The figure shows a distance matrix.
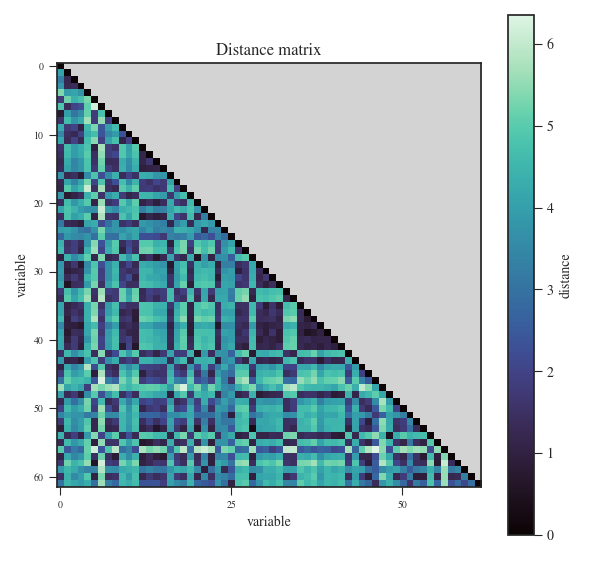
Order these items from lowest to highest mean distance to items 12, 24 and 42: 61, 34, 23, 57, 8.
57, 34, 8, 61, 23
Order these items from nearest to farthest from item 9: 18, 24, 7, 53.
24, 7, 53, 18
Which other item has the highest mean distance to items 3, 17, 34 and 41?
47
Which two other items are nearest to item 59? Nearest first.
21, 24
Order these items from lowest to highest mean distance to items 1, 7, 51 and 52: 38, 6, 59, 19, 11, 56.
38, 19, 59, 11, 6, 56
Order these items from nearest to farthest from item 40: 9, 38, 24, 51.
38, 9, 24, 51
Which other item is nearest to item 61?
25
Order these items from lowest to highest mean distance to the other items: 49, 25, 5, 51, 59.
49, 25, 5, 51, 59
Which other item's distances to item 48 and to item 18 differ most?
54
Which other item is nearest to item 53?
28
